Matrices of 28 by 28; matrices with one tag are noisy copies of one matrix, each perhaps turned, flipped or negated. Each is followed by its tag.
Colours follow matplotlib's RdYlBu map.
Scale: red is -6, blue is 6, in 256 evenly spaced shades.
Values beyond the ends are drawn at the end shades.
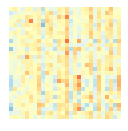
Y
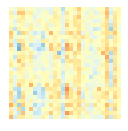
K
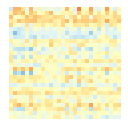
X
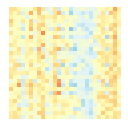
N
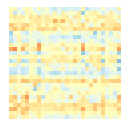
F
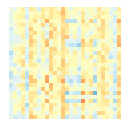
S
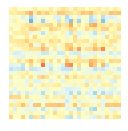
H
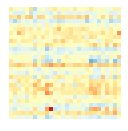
K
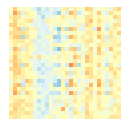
N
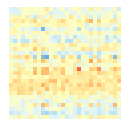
N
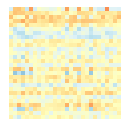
X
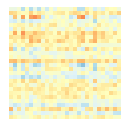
K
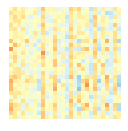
Y
